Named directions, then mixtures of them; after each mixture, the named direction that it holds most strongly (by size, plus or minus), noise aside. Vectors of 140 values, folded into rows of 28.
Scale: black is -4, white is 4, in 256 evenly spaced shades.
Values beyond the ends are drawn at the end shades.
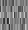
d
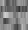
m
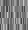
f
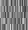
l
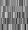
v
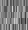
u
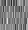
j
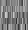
v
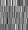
j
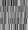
j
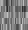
f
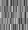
u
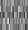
d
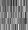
u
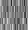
l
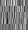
j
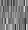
j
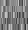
v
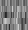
u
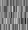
u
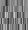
f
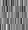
f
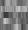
m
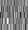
d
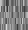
l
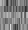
m
